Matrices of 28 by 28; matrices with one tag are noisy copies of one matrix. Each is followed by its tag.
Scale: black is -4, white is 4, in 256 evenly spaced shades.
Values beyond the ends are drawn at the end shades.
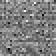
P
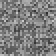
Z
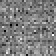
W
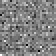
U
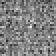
W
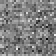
Z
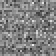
Z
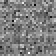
Z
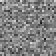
P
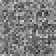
Z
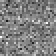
W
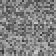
W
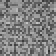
W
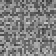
W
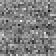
Z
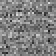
Z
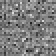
P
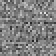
U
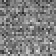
W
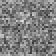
Z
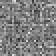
U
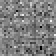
Z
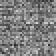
W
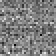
W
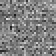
U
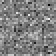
Z
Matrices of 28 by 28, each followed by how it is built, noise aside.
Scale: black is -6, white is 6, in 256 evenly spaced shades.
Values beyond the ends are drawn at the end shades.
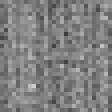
blocks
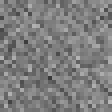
Toeplitz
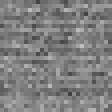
blocks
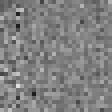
uneven columns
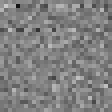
uneven rows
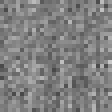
blocks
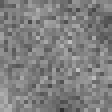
smooth
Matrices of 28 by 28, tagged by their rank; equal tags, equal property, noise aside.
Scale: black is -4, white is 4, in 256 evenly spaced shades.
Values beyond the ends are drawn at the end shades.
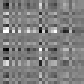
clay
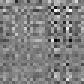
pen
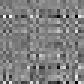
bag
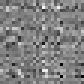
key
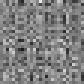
key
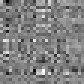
key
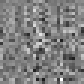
key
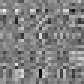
pen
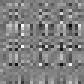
bag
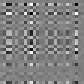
clay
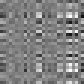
clay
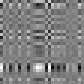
clay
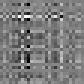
bag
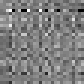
bag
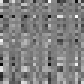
bag
